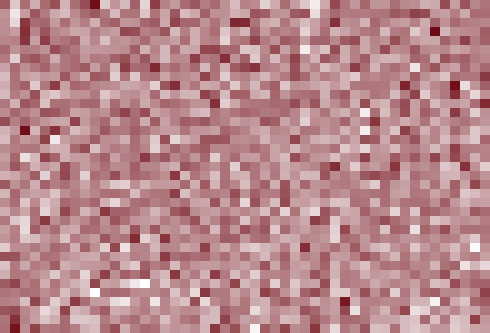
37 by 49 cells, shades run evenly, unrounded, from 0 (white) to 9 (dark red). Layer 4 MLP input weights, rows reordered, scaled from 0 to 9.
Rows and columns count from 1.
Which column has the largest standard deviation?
3
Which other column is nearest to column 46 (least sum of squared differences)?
41
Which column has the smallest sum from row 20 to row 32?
34
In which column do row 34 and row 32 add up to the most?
35
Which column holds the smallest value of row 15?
37
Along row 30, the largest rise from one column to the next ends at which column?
15
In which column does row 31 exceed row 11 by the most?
11
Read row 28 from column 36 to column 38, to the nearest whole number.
6 4 3
